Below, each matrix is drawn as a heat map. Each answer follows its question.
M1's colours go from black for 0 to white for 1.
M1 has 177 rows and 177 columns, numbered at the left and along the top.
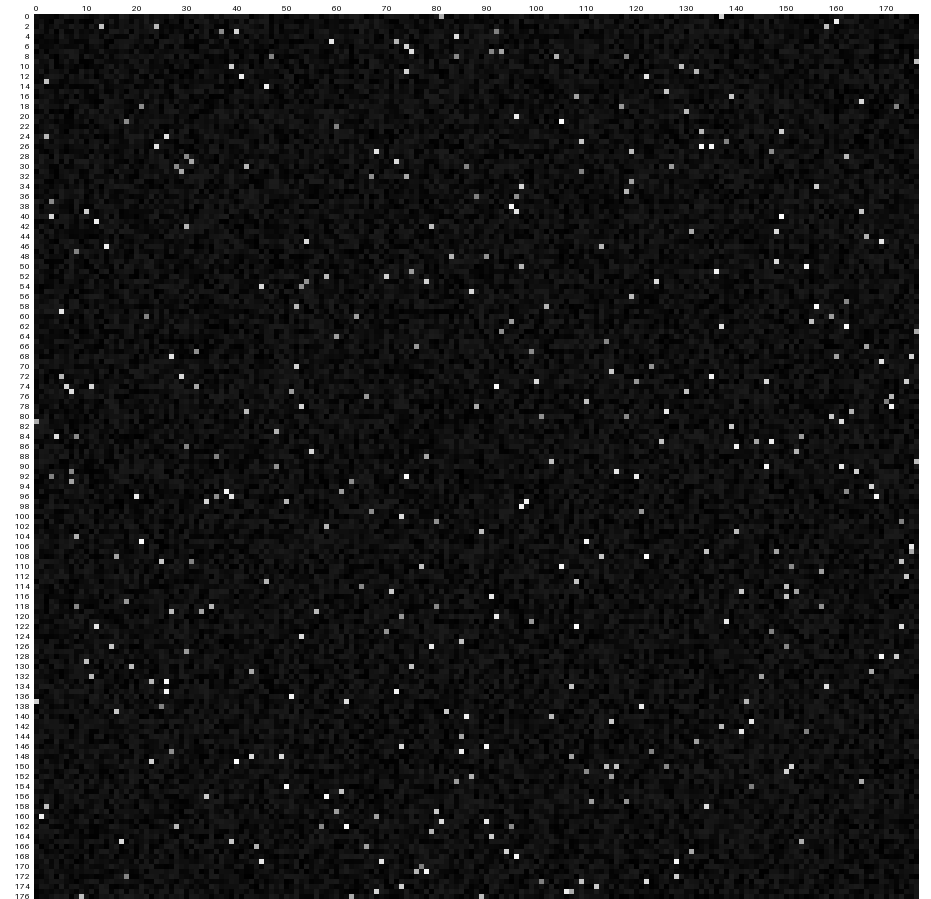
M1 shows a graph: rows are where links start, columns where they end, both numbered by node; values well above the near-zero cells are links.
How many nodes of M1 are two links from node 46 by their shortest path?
1
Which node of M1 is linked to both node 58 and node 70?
node 52
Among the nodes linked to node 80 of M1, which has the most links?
node 118
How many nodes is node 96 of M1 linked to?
4
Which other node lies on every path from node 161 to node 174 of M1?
node 73
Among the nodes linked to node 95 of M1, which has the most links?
node 162
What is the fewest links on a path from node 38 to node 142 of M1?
5
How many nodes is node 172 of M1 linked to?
2
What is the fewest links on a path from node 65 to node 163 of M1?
5
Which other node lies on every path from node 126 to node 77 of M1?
node 110
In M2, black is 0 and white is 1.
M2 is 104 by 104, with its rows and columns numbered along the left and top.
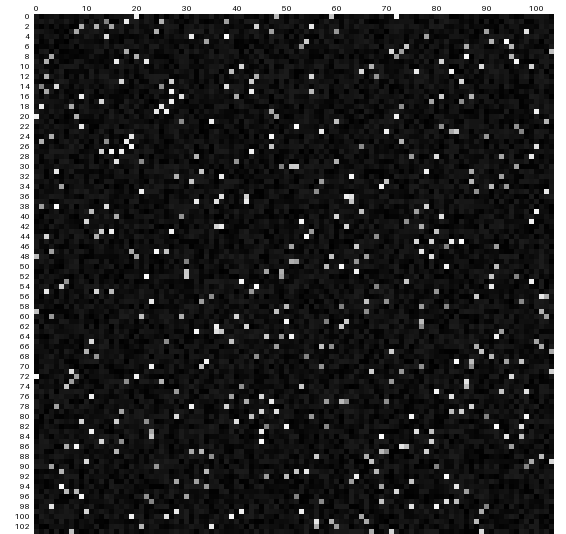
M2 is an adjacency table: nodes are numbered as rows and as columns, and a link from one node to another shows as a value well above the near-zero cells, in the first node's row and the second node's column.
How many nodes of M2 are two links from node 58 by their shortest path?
7
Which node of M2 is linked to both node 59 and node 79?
node 48
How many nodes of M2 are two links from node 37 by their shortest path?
4
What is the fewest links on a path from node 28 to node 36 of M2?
3
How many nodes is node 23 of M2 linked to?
5
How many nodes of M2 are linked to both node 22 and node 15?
0
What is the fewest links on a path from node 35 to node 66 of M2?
2
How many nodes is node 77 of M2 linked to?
6
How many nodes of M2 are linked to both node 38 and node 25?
2
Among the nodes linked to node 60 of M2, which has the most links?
node 3
